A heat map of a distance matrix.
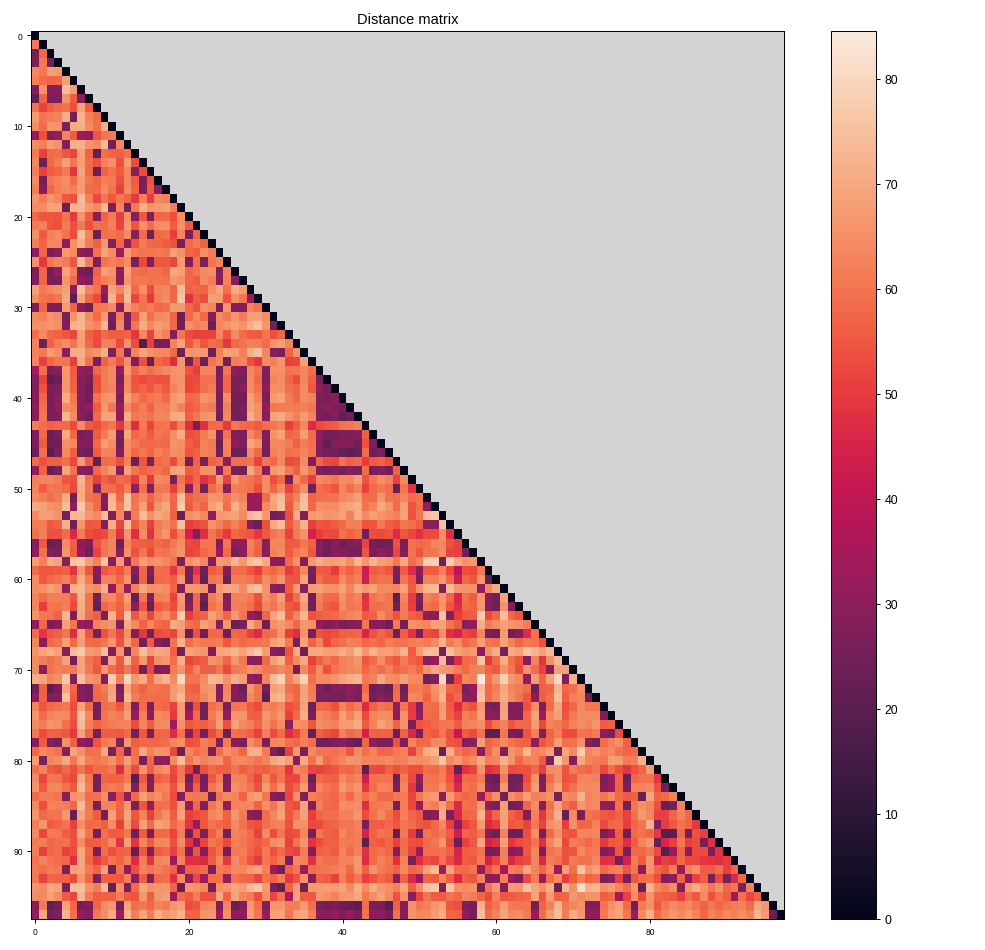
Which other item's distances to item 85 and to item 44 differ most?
6
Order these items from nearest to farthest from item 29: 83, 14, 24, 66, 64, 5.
5, 64, 66, 83, 14, 24
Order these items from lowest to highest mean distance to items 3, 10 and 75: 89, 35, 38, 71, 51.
38, 35, 89, 51, 71
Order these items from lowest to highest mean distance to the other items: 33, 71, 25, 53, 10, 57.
57, 25, 33, 10, 53, 71
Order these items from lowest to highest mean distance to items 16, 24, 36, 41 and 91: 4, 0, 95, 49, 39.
39, 0, 49, 95, 4
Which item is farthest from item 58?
71
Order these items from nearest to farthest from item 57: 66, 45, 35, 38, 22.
38, 45, 66, 22, 35
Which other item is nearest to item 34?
14
